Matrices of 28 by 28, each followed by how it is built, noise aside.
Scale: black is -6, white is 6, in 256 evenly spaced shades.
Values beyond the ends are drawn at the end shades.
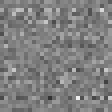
uneven rows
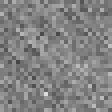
Toeplitz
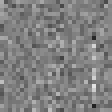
uneven columns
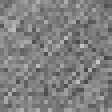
Hankel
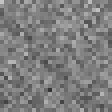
Toeplitz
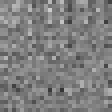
low rank
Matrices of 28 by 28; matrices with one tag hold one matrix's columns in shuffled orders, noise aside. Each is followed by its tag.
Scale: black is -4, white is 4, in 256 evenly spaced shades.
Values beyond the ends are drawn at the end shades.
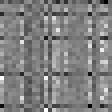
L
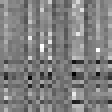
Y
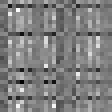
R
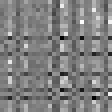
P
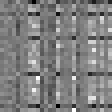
L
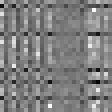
R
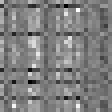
R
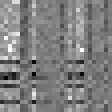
Y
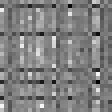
R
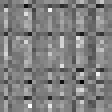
R
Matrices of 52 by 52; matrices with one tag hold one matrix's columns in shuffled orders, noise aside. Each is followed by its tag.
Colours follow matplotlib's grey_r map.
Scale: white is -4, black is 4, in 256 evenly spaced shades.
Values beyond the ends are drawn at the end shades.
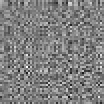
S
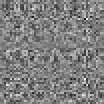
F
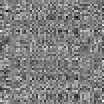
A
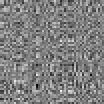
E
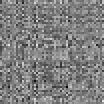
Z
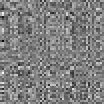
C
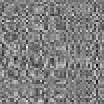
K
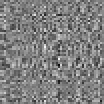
K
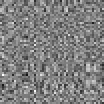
E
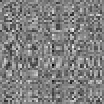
K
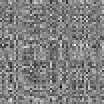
Z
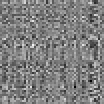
Z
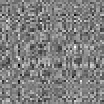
K
